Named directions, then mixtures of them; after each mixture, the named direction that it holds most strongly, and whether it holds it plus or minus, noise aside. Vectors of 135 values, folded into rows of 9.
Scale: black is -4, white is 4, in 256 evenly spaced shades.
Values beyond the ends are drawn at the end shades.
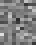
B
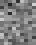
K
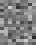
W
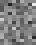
K, plus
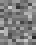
W, plus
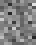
K, plus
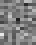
B, plus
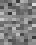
K, plus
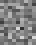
W, minus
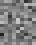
B, minus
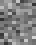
K, minus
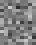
W, plus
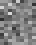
K, minus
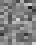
B, minus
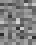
B, minus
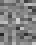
B, minus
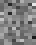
K, plus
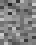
K, plus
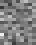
K, plus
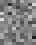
K, plus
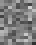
W, plus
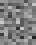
W, plus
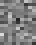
B, plus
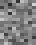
K, plus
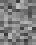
W, minus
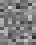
W, plus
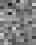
K, plus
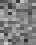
K, plus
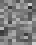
W, minus
